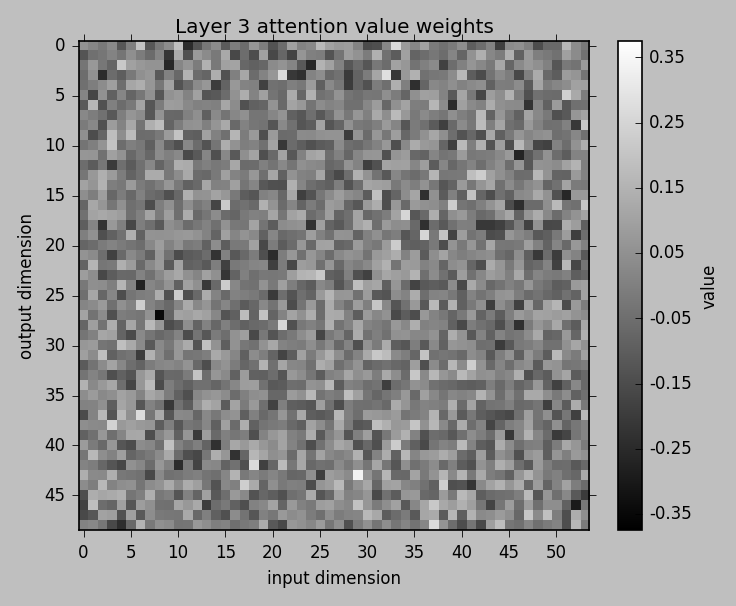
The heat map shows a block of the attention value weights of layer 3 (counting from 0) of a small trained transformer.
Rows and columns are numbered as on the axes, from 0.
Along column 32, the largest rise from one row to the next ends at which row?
3
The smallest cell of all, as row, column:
27, 8
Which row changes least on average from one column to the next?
35
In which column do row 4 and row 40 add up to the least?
14
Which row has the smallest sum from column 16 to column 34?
10
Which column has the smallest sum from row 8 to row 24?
50
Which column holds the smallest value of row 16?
46
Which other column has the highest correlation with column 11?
20
